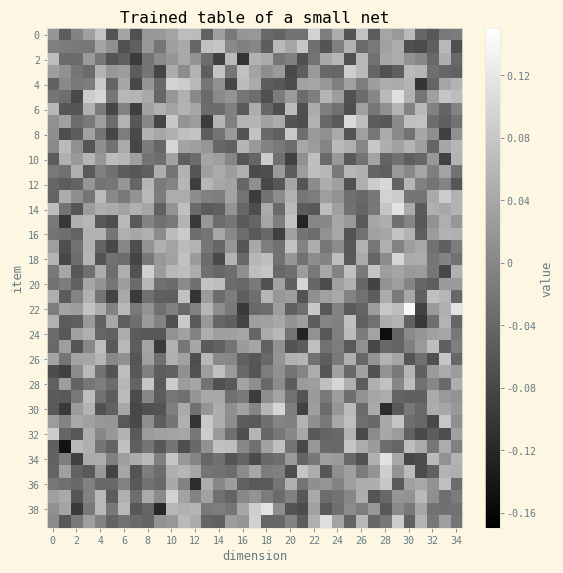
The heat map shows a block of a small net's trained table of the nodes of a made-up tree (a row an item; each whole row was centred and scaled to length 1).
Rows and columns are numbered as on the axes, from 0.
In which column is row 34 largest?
28
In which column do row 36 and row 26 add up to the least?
12
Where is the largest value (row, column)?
22, 30
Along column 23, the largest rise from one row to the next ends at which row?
39
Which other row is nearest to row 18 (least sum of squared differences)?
2
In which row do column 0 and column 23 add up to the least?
27
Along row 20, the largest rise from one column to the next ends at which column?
21
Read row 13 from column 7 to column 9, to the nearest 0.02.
0.02 0.06 -0.02
